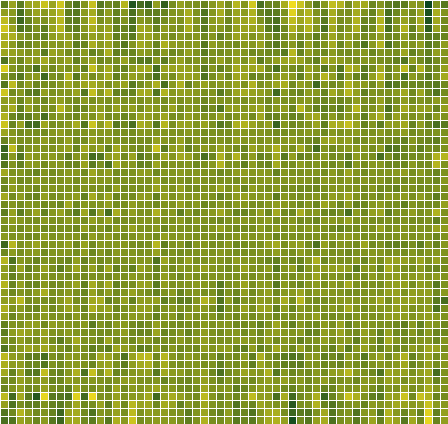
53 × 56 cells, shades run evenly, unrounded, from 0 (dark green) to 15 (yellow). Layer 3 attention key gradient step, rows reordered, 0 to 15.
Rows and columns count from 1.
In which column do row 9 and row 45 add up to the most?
1
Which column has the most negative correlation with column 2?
40
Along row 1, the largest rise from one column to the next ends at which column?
55
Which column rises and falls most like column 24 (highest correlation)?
39
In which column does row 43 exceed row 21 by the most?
14
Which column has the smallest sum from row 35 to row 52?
37
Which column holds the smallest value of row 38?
56
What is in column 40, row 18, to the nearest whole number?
6
